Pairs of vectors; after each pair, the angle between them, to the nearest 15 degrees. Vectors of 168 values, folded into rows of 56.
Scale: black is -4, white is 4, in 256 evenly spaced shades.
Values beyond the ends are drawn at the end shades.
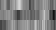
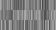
120 degrees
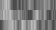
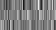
105 degrees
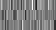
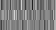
135 degrees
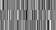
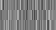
30 degrees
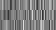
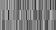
90 degrees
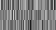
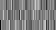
75 degrees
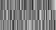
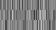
75 degrees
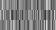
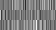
90 degrees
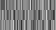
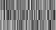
45 degrees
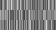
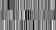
120 degrees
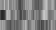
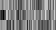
45 degrees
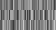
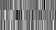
75 degrees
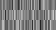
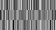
120 degrees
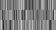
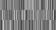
165 degrees
